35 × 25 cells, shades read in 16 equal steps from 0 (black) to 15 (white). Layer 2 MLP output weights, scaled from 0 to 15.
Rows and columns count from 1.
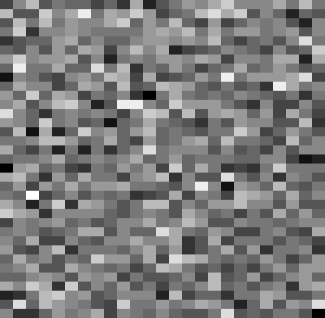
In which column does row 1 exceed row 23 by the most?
3
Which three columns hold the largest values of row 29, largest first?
14, 8, 15
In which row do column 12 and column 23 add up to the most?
13
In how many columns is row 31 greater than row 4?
7
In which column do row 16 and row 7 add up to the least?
24
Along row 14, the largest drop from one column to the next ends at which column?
25
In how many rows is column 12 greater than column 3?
20
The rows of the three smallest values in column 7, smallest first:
17, 19, 11
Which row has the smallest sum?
35
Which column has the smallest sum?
9
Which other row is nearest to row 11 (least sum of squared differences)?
22
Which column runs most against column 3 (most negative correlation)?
12
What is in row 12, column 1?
8
